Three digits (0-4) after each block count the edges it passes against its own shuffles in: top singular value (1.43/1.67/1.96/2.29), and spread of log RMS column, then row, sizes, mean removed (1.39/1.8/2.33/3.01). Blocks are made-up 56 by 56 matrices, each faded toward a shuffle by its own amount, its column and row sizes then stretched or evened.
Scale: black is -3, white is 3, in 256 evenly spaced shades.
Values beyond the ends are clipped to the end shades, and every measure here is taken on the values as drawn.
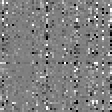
1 4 2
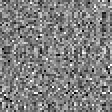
3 0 0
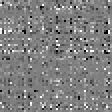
3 3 4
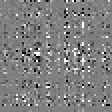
2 4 4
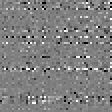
3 2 4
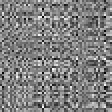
4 3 3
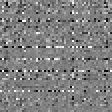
2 2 4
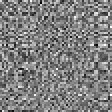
4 0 2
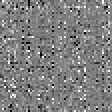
1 4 2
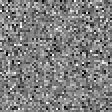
0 1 2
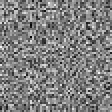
4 1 0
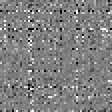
0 3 4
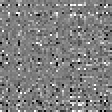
3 3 3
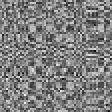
4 0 1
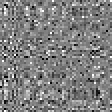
4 2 1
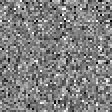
2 1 1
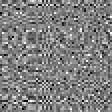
4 0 2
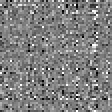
2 3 3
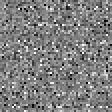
1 0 3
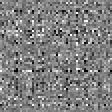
3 3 3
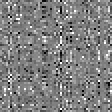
4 3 0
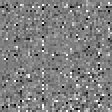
0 2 2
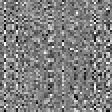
4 4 0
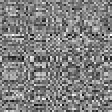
4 0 3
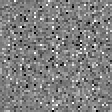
0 2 0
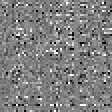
2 3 3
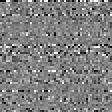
3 0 4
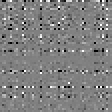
4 3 4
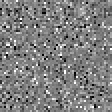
2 2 1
